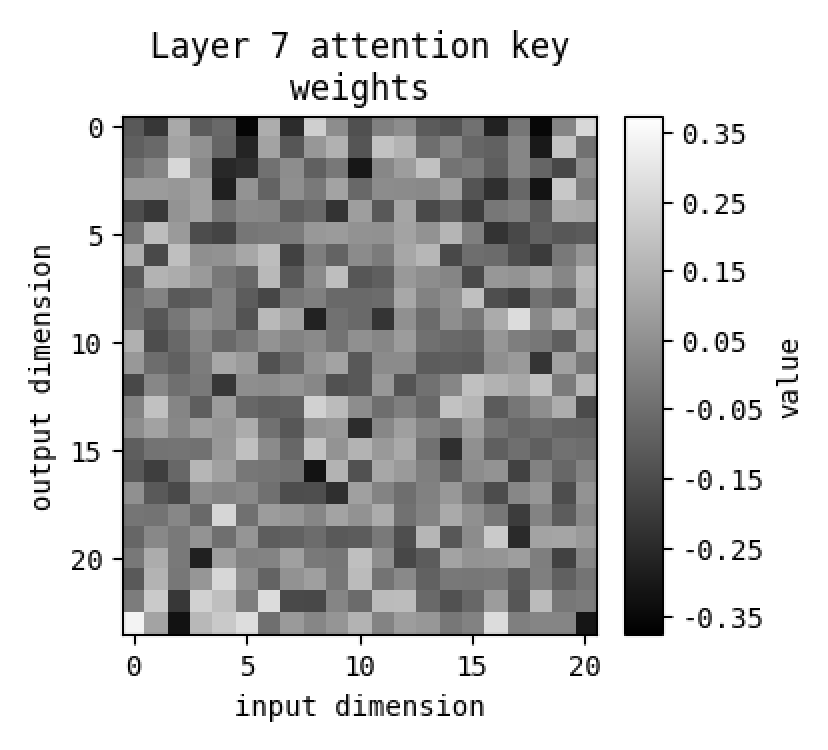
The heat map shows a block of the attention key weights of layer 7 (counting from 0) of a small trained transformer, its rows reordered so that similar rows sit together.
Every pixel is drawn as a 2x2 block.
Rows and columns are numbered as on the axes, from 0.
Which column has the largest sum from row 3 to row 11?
12
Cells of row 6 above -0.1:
16
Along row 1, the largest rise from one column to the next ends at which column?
19
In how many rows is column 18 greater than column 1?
8
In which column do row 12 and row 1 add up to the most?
11
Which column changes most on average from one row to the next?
9
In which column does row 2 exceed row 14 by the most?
2
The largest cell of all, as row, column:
23, 0
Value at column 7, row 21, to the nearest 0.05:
0.05
